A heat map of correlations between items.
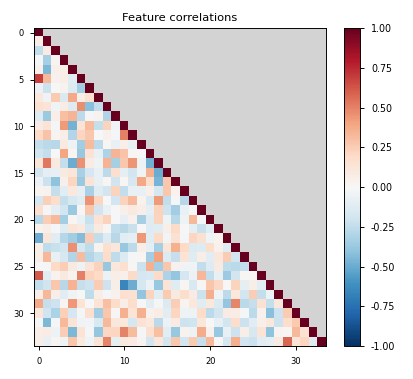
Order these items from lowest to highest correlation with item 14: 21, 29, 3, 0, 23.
23, 3, 21, 29, 0
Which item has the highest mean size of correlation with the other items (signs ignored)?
14
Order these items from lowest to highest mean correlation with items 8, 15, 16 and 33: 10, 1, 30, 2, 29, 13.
2, 1, 13, 10, 30, 29
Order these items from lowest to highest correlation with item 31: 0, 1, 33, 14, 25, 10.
1, 14, 25, 0, 10, 33
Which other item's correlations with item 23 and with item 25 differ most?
29
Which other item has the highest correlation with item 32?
10
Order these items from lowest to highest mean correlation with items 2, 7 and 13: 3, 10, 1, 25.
1, 10, 3, 25
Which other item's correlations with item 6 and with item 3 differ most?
18
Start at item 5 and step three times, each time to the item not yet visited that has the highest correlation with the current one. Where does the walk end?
19
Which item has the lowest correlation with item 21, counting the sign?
32
